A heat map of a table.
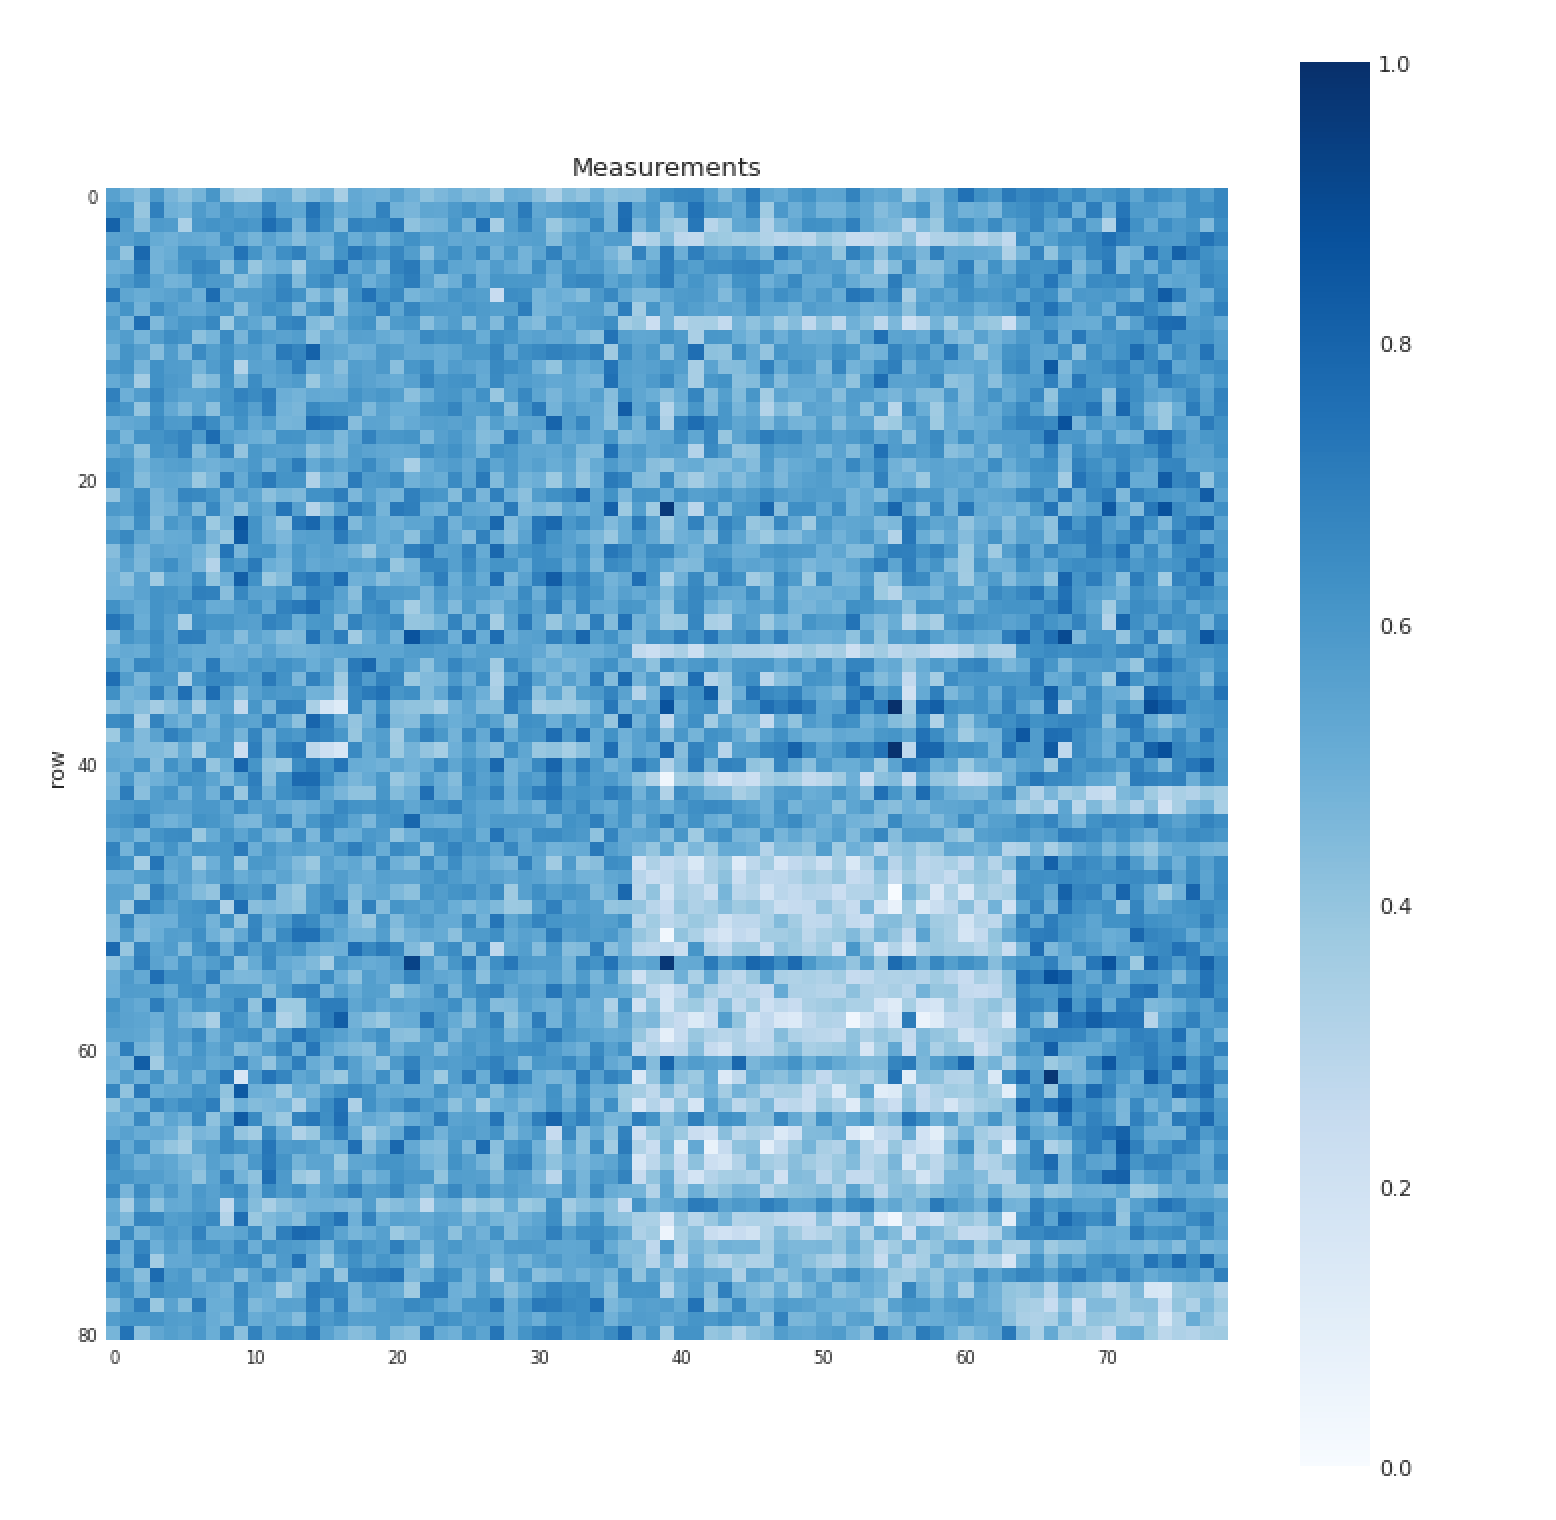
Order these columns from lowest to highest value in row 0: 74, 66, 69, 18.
18, 69, 74, 66
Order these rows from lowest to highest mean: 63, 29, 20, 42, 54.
63, 42, 20, 29, 54
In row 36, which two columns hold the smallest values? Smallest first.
16, 15
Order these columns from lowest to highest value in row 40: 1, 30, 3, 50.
3, 1, 50, 30
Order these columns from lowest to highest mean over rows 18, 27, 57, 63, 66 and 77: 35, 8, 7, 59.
59, 35, 7, 8
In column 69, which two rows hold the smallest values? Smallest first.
42, 80
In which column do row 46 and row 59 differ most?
39
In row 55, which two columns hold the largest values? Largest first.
66, 67
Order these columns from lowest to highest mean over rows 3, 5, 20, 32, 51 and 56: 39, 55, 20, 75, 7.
55, 39, 7, 20, 75
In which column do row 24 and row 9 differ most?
56
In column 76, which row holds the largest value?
49
